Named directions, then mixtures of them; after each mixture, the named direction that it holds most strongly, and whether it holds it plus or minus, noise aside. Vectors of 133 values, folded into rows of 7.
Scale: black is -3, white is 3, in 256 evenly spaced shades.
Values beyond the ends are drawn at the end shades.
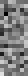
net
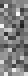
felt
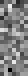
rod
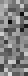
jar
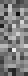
felt, minus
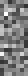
net, minus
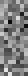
jar, plus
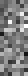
jar, minus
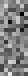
jar, plus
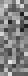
jar, plus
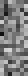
net, plus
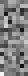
net, plus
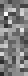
net, minus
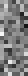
jar, plus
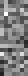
net, minus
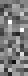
jar, minus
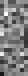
net, minus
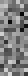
jar, plus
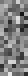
jar, plus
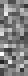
net, minus
